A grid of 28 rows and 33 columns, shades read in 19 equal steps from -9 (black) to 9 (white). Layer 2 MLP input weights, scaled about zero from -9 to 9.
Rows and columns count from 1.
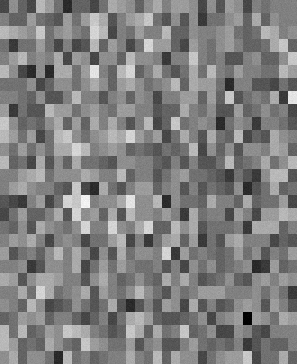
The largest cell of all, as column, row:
10, 16
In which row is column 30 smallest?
21
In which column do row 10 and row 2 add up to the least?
25
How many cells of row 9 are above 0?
12
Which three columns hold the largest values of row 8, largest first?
33, 26, 9
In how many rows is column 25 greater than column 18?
8
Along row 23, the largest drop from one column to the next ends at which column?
11
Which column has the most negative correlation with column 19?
15
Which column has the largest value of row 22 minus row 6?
6
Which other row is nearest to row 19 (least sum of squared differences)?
24
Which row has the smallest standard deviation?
22
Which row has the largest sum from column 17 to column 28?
28
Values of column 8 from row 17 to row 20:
-3 -1 1 0
